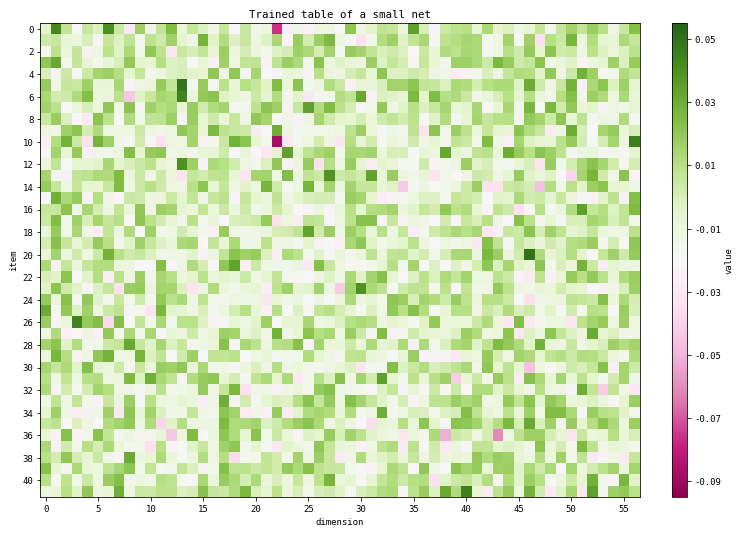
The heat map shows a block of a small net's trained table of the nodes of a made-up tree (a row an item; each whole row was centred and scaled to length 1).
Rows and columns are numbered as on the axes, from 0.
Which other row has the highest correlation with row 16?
22
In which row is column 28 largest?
31
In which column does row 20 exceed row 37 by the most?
46
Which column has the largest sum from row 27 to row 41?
17
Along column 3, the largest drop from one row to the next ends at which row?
27
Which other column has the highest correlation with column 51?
5
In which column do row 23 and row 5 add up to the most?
13
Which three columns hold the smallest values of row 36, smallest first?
43, 38, 12
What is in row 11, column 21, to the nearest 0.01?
-0.03
